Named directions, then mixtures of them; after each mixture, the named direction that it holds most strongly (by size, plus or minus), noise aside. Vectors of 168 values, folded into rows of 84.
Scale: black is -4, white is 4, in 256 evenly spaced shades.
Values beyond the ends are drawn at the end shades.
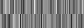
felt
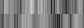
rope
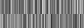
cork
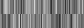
felt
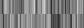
rope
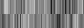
rope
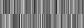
felt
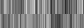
rope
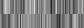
felt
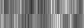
rope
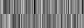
felt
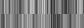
rope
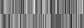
felt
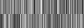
felt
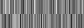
felt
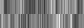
rope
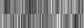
rope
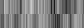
rope
